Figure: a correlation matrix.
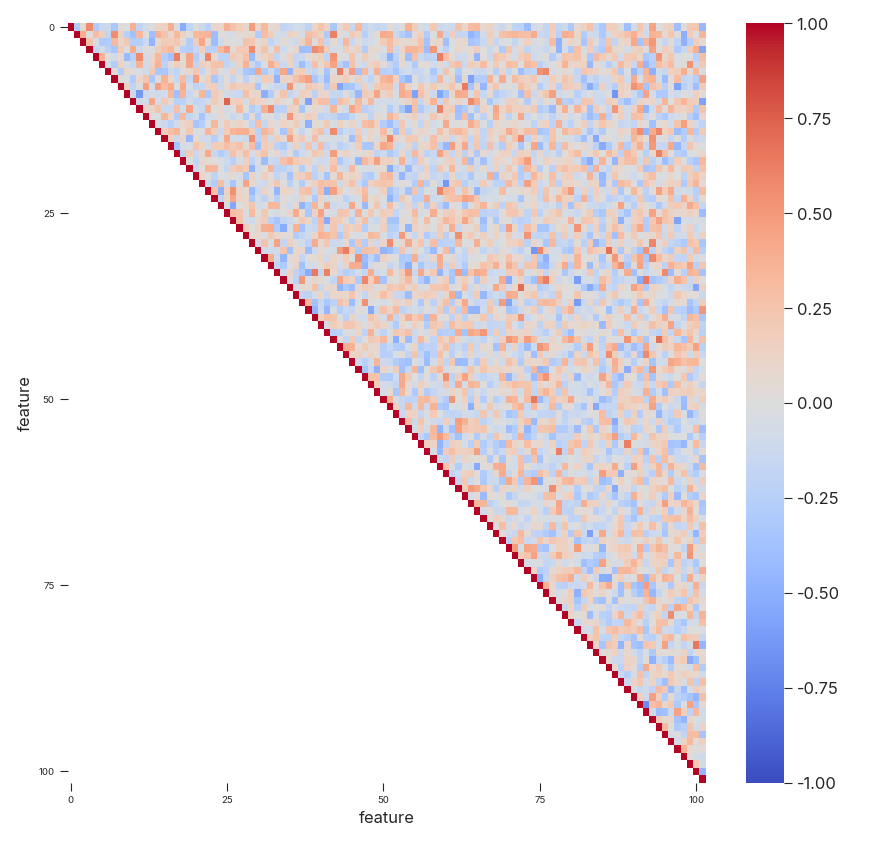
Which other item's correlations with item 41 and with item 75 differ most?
6
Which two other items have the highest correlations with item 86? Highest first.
30, 44
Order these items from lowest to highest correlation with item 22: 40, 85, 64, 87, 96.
85, 64, 87, 40, 96
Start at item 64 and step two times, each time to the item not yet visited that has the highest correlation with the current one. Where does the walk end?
25
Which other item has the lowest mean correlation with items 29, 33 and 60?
38
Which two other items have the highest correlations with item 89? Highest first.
56, 42
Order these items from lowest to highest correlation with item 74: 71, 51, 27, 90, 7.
90, 27, 7, 51, 71
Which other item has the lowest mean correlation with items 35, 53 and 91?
83
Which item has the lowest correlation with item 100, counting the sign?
35
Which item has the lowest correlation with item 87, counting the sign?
9
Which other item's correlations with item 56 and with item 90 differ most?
59
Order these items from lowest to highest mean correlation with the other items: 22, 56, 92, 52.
52, 92, 56, 22
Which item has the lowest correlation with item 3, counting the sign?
101
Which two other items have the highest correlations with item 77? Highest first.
62, 9
